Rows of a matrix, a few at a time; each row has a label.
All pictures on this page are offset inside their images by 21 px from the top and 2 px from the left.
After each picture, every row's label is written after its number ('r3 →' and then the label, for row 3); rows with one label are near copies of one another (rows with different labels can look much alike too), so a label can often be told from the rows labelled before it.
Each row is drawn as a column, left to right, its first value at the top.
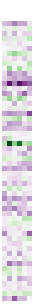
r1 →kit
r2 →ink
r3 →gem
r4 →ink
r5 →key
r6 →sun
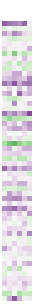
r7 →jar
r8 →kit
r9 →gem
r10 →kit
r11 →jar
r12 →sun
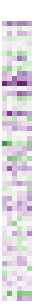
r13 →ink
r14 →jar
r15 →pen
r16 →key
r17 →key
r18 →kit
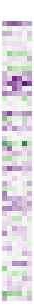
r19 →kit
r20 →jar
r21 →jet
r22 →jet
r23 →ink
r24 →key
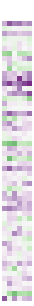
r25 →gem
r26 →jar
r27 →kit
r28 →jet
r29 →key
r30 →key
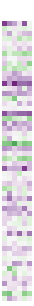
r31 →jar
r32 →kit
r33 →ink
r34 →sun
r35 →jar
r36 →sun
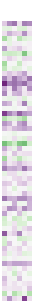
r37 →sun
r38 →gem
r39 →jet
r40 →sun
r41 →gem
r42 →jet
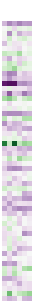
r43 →ink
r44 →key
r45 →ink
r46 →jar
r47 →kit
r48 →kit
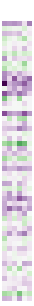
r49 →key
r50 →kit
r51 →jet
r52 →kit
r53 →sun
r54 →jet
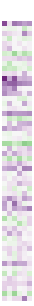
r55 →jet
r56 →sun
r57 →jet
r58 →pen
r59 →gem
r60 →jar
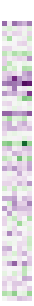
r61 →jar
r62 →sun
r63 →jet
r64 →pen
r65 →ink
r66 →key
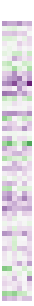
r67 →kit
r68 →kit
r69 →key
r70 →jet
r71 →kit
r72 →ink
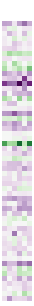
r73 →ink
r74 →gem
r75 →sun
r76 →ink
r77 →jet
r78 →ink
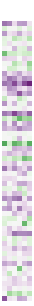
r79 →gem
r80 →jet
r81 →sun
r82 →kit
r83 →pen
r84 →sun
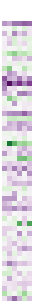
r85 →jet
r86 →ink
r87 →gem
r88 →pen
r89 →jar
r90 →pen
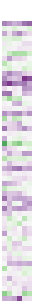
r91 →kit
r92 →key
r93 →gem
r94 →gem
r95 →jet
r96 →jet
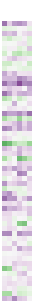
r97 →kit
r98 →kit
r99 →gem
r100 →pen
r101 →pen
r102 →sun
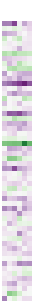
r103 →gem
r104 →jar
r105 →jar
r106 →sun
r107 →ink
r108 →ink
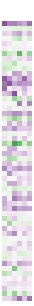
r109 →jet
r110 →pen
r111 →kit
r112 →gem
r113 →jet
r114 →gem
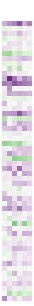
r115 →gem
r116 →jet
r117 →pen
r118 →jar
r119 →pen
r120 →pen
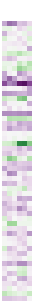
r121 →key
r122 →pen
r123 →pen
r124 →ink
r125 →ink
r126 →sun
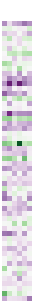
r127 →kit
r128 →sun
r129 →pen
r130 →ink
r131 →pen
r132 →gem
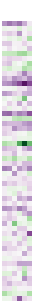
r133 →jar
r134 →jar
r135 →pen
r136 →gem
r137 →ink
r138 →sun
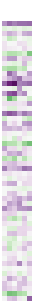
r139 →jar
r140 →key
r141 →key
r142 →jet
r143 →jar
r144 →gem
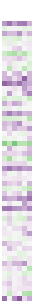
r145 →gem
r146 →jar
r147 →gem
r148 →gem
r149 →jet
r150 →kit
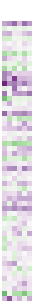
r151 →key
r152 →gem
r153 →jet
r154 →kit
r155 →jar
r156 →kit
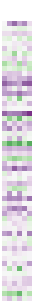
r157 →sun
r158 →kit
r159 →jar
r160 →kit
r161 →jar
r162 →sun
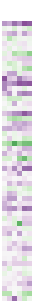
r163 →jet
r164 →kit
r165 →gem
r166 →pen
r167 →jar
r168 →jar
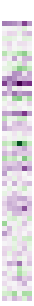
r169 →pen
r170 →jet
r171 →key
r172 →ink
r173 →jar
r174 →key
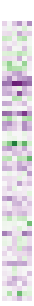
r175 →sun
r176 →sun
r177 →ink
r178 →key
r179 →sun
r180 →pen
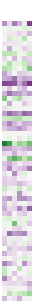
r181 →ink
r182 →sun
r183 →pen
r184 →kit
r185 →sun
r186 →jar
